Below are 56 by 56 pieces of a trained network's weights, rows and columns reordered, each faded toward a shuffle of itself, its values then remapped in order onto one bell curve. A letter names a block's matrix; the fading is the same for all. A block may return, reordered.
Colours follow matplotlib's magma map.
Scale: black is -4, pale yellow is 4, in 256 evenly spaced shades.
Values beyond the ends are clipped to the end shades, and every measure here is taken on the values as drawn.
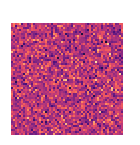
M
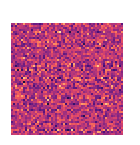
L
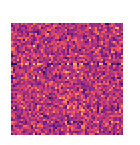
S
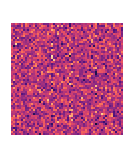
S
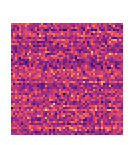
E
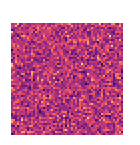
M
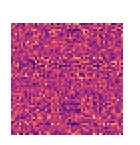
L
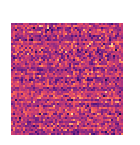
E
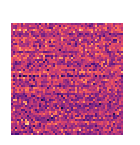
E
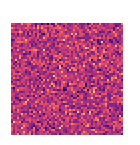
M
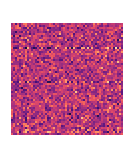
S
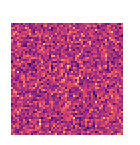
M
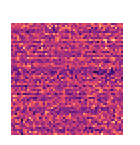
E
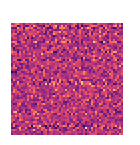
L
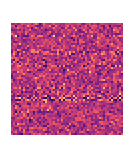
L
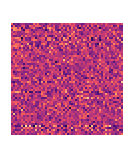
L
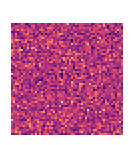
M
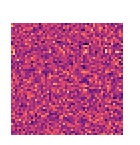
S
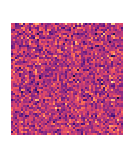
S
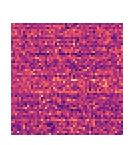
E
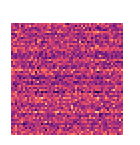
E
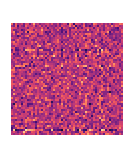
S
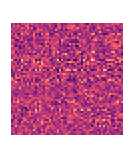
L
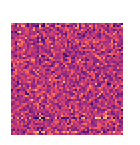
S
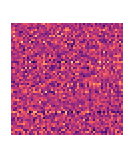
L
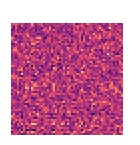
S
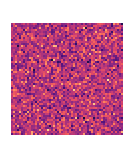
M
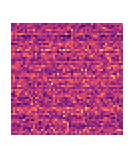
E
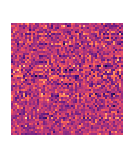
L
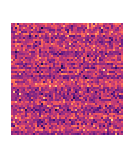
E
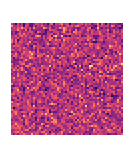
M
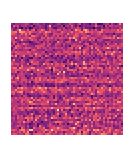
E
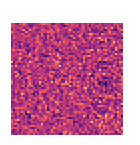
S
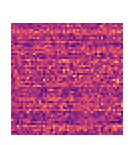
E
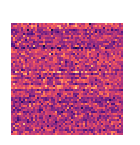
E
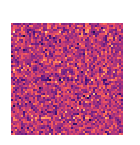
S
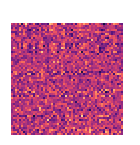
L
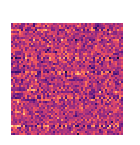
L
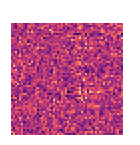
S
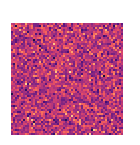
M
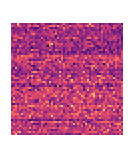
E
